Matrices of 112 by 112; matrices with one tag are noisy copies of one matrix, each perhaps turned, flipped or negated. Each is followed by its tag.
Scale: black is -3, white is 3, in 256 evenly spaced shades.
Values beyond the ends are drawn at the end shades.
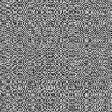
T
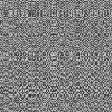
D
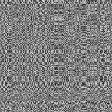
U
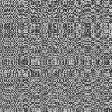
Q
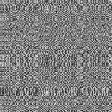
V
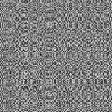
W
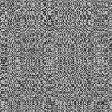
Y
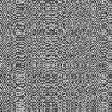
V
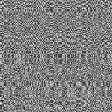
U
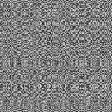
W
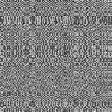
V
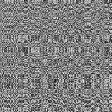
Q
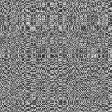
U
